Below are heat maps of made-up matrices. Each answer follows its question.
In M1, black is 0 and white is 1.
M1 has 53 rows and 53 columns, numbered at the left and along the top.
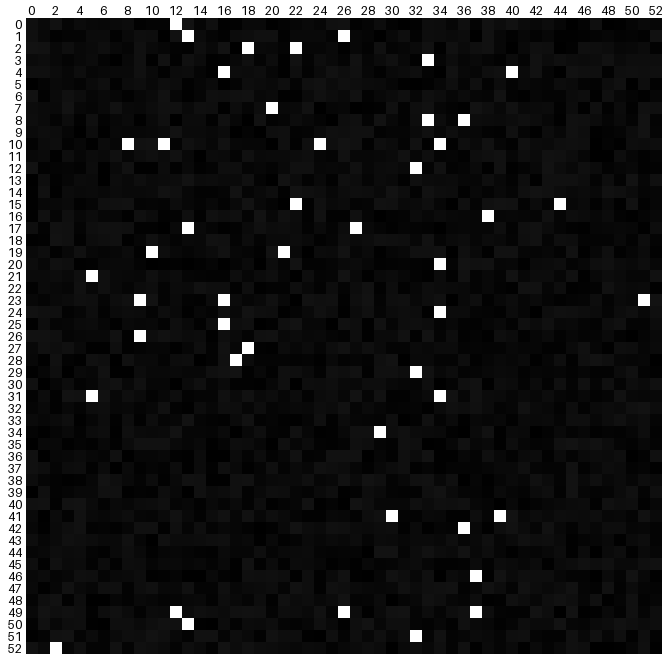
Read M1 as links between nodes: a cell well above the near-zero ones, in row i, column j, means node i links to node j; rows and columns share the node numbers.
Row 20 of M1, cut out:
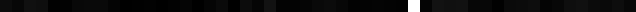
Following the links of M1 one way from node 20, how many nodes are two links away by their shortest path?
1
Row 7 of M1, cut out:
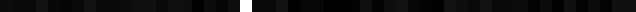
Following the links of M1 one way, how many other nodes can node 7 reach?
4
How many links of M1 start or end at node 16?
4
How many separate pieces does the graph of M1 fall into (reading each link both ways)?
9
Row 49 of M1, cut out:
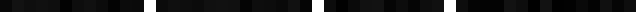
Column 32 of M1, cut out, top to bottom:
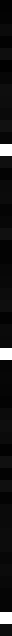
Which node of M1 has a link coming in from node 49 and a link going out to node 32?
node 12
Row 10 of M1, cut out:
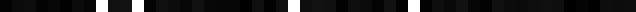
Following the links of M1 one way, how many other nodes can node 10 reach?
8
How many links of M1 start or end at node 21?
2
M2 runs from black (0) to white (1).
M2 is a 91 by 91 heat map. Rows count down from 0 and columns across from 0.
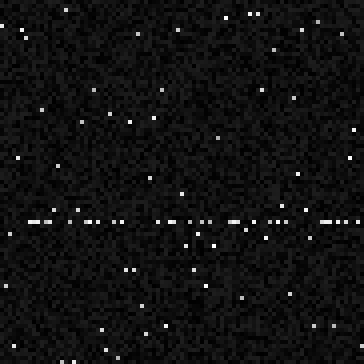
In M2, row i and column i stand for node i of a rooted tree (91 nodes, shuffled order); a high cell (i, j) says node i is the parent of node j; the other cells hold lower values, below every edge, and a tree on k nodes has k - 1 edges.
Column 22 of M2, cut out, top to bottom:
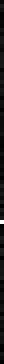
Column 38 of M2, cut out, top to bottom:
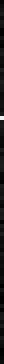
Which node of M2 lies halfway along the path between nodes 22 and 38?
89
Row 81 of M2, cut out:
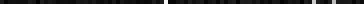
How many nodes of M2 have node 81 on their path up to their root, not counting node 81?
5
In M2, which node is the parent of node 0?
6
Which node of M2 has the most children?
55
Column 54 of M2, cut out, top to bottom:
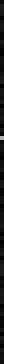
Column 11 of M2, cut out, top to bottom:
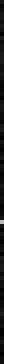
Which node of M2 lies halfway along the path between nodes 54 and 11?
8
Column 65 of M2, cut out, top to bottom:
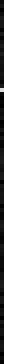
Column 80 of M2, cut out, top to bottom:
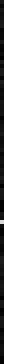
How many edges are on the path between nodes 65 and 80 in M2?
3
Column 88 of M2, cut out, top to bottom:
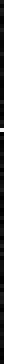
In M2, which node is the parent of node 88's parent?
30
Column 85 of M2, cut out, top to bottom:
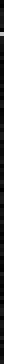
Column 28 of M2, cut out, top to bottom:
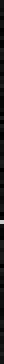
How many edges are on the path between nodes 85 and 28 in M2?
3
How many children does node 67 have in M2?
3
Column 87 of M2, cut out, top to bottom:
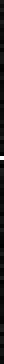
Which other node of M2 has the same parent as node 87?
4
